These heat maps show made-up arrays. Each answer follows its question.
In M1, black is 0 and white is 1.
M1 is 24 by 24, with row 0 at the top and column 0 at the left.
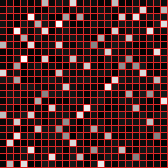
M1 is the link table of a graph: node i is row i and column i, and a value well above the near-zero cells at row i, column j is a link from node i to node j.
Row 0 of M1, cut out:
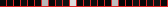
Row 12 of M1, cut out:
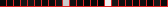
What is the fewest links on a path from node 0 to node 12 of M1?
5
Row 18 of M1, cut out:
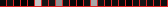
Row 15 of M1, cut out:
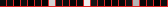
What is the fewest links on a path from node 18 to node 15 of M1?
6
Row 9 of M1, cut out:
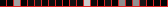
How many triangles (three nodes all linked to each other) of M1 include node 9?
2
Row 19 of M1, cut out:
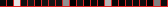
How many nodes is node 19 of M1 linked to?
4
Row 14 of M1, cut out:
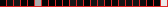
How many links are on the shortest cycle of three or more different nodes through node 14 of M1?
4
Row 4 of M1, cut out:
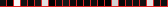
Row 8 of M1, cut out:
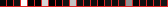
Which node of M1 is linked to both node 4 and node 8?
node 6
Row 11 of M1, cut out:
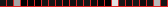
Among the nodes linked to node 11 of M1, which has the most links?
node 2
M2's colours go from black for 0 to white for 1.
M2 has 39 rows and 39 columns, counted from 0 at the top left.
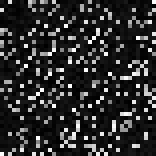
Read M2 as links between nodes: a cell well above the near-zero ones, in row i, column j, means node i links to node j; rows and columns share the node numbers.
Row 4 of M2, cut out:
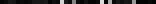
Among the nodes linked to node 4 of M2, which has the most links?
node 15
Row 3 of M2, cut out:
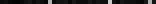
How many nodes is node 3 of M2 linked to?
3
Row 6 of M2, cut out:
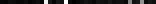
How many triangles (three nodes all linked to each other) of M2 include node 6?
3
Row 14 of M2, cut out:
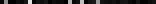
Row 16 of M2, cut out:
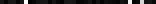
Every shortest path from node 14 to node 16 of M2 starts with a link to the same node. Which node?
node 17
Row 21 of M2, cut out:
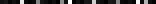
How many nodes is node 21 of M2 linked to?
8
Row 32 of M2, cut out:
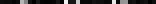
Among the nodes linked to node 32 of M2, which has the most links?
node 5
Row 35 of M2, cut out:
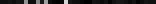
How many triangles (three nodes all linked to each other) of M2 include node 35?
2
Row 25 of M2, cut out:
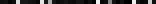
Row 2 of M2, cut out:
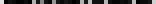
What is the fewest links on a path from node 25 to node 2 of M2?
2
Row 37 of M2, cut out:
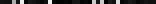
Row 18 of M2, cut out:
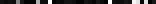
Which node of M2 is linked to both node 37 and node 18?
node 12
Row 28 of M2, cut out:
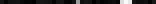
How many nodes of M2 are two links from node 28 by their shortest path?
6
